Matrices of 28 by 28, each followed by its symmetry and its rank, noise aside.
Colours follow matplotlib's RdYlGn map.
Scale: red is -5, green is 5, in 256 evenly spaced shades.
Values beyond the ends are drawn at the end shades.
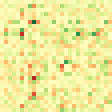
antisymmetric, rank four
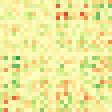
antisymmetric, rank four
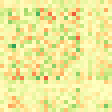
no symmetry, rank four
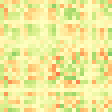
no symmetry, rank three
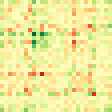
symmetric, rank four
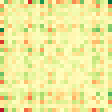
antisymmetric, rank two
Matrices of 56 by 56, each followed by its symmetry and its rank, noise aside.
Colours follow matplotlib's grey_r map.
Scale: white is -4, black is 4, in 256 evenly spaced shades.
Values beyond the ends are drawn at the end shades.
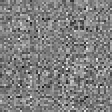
no symmetry, rank six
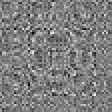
symmetric, rank six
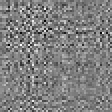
antisymmetric, rank four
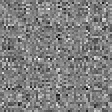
antisymmetric, rank six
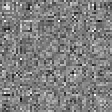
symmetric, rank eight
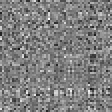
antisymmetric, rank six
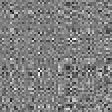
symmetric, rank four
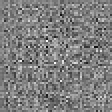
no symmetry, rank eight
